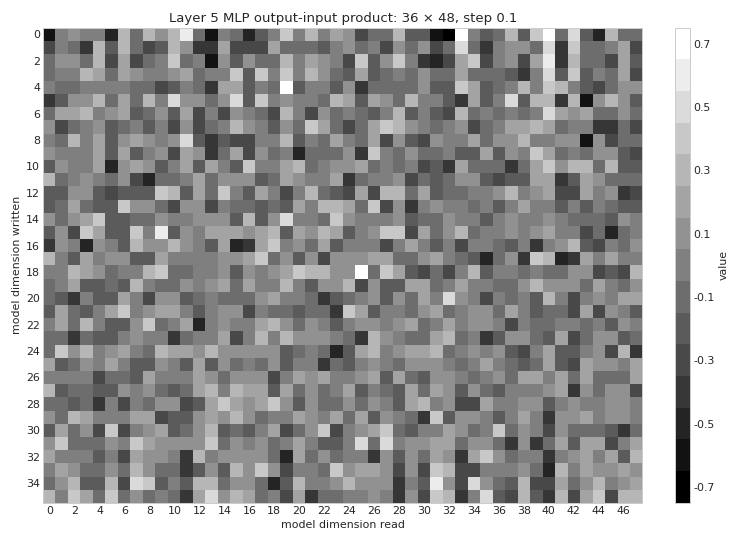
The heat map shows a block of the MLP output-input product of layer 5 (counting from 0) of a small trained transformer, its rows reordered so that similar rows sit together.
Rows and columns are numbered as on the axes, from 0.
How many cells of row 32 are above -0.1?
34
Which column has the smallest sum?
5
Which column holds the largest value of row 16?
18
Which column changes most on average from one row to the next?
25
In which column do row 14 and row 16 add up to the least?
15
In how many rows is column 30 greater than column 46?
15
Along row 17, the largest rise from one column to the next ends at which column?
39
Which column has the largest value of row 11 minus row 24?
23
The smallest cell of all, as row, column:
0, 32
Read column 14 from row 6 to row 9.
-0.3 0 -0.2 -0.1
